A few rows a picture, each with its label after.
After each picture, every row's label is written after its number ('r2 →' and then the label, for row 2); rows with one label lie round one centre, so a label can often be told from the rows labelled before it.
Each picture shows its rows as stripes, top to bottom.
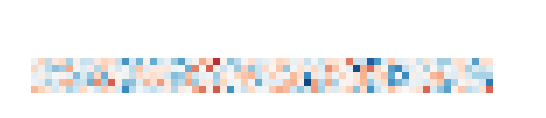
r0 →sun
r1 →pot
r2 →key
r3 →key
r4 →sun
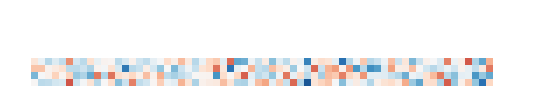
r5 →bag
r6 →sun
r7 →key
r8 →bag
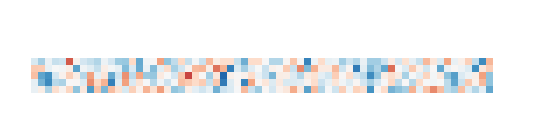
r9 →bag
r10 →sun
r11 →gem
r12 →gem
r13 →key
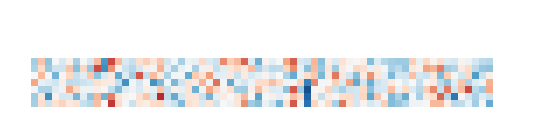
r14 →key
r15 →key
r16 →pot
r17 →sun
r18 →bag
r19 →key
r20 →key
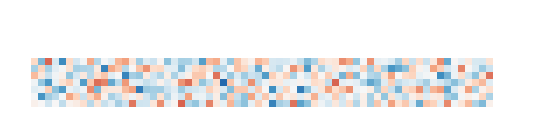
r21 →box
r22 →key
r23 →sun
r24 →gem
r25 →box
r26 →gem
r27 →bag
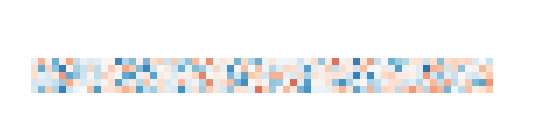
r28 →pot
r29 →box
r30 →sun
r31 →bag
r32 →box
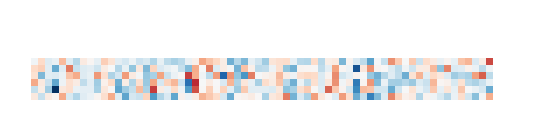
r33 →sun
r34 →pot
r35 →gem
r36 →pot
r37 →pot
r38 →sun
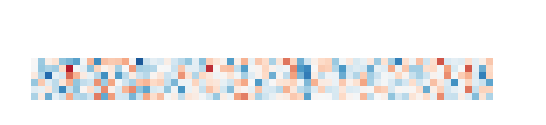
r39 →box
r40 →bag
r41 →bag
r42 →key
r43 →box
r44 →key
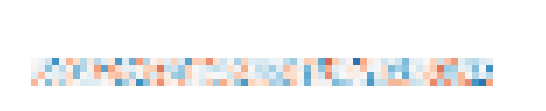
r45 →pot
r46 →key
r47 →key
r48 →bag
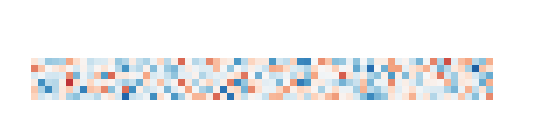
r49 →bag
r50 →sun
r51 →key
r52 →bag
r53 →gem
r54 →sun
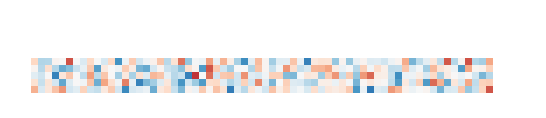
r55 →bag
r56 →box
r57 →pot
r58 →box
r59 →sun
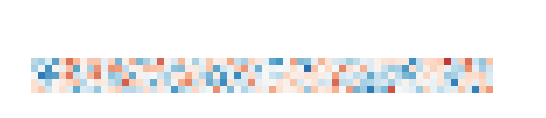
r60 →bag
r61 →key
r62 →gem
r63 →gem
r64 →sun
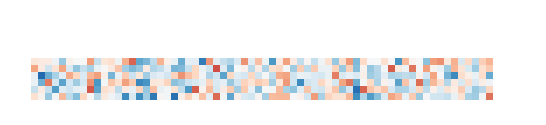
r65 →box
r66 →sun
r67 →gem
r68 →box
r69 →pot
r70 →sun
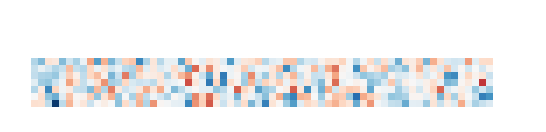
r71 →box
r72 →pot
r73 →gem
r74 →gem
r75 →key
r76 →pot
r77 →pot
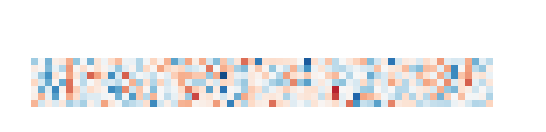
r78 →key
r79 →bag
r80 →gem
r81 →bag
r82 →gem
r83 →pot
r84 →sun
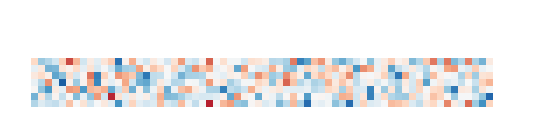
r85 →bag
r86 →pot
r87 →box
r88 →box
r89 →gem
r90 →key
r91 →bag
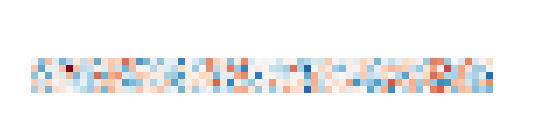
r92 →box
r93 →bag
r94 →key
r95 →sun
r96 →key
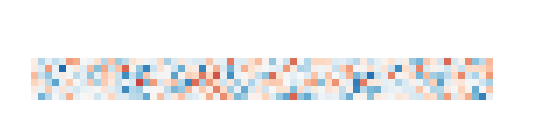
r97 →bag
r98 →box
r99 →sun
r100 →pot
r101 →sun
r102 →bag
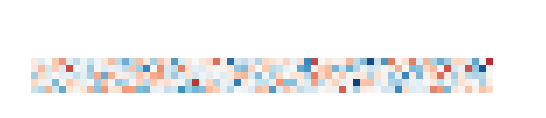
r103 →sun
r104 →bag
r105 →key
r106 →pot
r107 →box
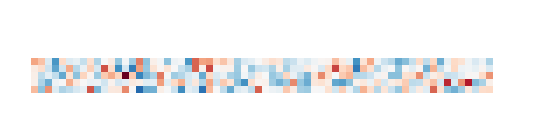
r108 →pot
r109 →pot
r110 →box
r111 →bag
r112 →box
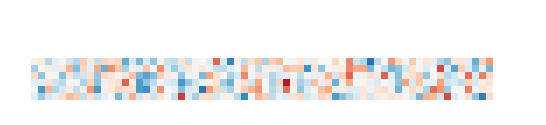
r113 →sun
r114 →key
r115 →box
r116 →box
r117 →box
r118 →bag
